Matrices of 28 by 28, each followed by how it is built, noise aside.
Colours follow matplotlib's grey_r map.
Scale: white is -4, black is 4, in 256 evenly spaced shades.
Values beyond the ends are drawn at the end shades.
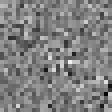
block diagonal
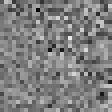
upper triangular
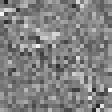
block diagonal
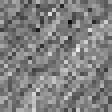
Hankel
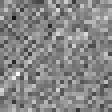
Hankel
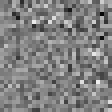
upper triangular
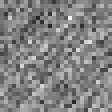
Hankel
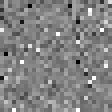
sparse
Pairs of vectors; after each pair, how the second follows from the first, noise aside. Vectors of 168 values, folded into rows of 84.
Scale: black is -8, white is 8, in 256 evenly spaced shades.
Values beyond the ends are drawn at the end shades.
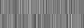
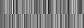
reversed, scaled up.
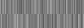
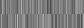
sign-scrambled.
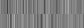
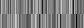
reversed, scaled up.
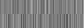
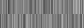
shuffled.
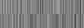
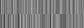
shuffled.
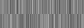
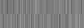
wrapped around, negated, shrunk.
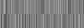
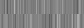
wrapped around, negated, partly zeroed.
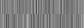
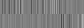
wrapped around, partly zeroed.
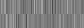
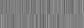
wrapped around, negated, shrunk.
